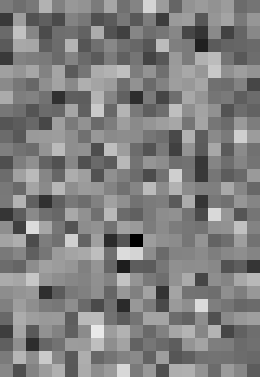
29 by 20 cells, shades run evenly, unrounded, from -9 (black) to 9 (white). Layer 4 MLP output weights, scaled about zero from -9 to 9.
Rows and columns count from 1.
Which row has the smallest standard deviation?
15
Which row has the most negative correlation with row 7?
13
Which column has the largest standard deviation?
10
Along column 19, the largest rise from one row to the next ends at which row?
18
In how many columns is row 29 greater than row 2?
15
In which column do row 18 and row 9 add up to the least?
2
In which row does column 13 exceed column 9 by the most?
19
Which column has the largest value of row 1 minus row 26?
12
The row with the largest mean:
6
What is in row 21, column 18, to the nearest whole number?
-3
